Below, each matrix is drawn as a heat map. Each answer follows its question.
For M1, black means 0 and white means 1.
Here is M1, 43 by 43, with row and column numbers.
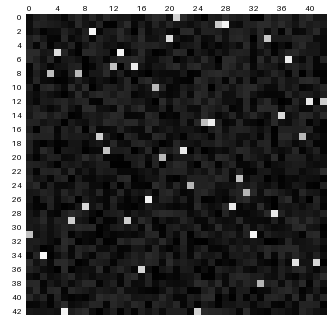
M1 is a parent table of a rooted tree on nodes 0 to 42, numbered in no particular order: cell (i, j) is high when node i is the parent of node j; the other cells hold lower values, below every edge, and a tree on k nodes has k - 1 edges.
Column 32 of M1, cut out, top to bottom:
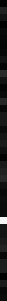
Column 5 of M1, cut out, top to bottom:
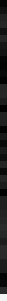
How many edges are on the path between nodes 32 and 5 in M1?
7
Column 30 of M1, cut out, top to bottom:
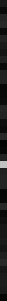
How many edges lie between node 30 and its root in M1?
8
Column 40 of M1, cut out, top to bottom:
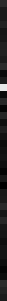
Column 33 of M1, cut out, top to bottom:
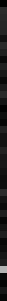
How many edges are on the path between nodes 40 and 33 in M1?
9
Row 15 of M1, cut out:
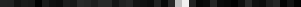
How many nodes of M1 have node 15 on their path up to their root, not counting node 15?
10
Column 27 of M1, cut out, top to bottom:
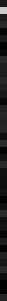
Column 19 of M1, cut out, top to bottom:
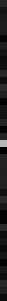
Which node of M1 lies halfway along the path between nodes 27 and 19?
3
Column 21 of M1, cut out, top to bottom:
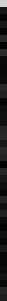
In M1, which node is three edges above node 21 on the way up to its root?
25
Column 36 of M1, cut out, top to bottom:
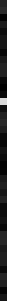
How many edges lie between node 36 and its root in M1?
4
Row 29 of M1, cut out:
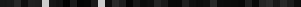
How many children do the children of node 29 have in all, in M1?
2
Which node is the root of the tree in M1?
1
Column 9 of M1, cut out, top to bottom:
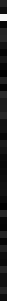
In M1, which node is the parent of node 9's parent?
34
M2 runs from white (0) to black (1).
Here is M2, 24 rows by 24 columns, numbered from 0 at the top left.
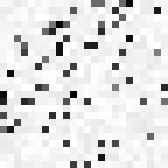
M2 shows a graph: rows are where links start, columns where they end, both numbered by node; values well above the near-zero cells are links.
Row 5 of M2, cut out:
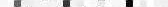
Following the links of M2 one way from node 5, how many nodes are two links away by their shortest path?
6
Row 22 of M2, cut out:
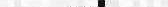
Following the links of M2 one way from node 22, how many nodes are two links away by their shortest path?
7
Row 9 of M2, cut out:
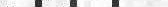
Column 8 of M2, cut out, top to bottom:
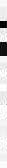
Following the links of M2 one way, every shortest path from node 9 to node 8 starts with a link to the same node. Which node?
node 16
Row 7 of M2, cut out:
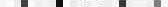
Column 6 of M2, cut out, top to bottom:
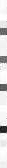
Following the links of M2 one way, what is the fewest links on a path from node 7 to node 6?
2
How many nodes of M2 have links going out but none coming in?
2
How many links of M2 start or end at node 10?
6
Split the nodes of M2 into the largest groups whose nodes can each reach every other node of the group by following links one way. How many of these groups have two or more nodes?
2
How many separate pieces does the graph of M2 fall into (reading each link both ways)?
3
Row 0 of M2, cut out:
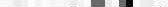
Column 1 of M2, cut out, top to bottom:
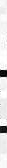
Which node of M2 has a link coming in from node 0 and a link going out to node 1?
node 18
